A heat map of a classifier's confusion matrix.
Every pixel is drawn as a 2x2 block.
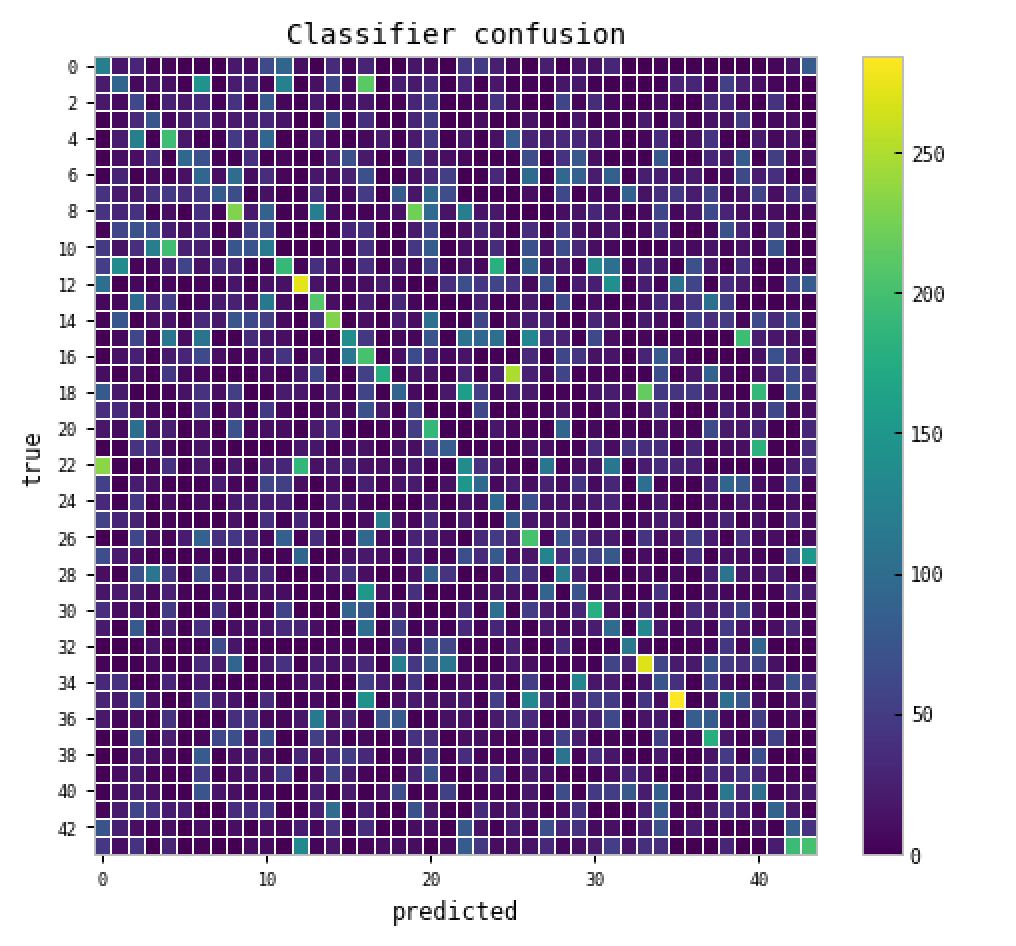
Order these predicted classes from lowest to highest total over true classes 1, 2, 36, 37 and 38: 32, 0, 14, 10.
32, 0, 14, 10
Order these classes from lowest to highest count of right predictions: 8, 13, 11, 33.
11, 13, 8, 33
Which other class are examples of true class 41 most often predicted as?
14
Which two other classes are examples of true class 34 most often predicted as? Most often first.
29, 42
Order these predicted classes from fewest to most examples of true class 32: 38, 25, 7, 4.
4, 25, 38, 7
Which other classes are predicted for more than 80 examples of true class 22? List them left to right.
0, 12, 27, 31
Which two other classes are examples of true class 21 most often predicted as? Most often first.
40, 20
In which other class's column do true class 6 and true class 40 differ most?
38
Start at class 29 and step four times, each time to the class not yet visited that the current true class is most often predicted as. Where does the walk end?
20
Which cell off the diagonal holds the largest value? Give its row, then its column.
17, 25
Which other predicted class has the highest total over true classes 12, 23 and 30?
22
